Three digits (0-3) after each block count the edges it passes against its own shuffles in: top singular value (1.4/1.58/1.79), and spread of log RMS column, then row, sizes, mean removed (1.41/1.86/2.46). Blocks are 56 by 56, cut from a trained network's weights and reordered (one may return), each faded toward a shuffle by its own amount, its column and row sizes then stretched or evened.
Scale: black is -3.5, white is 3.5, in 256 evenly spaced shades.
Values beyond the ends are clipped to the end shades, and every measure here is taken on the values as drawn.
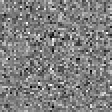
2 2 2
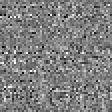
1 0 3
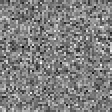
1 0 1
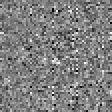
1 2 1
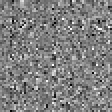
0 2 1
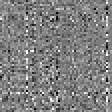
3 3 2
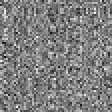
2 2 0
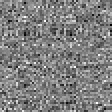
3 1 2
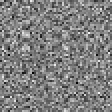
3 0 1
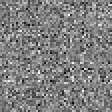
2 1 2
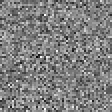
1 1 1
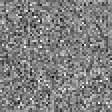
0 1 1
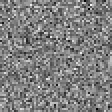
0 0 0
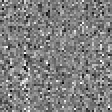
0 3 0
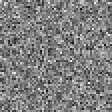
2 1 0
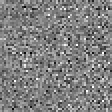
2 2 2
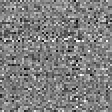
1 1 3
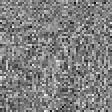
2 1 1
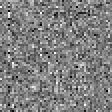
2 2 1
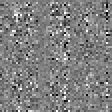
0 3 2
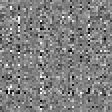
1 3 2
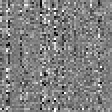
2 3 1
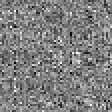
2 2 1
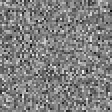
2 0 0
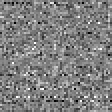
0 0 3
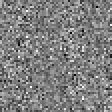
0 2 0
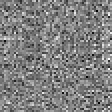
3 2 1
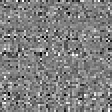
2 2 3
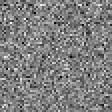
1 0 2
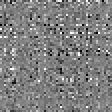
1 3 3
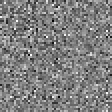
2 2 1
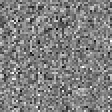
1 2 1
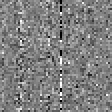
2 3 0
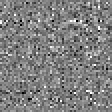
0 2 2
